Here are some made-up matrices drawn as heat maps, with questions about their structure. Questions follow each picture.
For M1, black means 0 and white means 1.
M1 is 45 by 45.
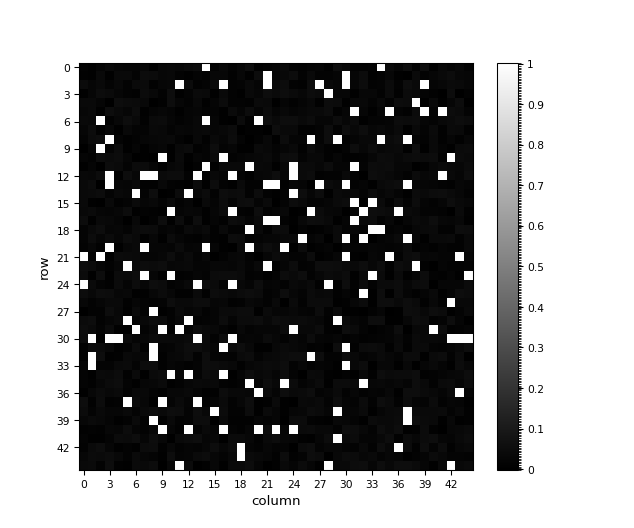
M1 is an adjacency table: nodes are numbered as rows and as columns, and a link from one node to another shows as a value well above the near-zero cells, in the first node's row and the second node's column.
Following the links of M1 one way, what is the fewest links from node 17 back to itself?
3
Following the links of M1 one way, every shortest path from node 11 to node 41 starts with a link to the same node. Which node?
node 14
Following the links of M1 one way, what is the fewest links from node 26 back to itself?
5
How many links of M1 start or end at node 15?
3
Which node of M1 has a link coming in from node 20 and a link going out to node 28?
node 3
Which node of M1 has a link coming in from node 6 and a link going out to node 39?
node 2
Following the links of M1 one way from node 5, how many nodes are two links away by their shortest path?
8
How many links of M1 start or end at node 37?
8
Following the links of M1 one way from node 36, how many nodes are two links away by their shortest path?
6
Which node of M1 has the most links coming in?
node 30
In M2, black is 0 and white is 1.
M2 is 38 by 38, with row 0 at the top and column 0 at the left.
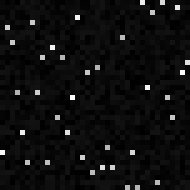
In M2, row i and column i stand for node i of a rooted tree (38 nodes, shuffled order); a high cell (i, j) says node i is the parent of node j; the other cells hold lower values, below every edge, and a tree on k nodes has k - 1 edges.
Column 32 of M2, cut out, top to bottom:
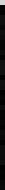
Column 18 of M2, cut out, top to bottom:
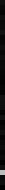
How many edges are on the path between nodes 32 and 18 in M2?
8
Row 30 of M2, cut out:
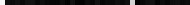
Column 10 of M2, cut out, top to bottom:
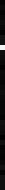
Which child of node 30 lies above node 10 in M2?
0
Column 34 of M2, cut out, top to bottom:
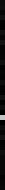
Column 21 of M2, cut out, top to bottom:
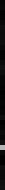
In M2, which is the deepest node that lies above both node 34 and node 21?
23
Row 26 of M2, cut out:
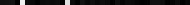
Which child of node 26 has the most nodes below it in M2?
13
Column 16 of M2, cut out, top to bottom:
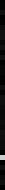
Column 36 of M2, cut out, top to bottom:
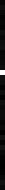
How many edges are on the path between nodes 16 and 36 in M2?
2
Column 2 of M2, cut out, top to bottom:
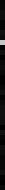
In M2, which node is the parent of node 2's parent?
11
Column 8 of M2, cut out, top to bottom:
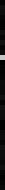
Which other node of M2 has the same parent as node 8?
12
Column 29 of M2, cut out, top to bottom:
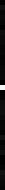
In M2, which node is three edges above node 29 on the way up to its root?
19
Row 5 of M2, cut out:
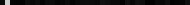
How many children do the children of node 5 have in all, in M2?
1
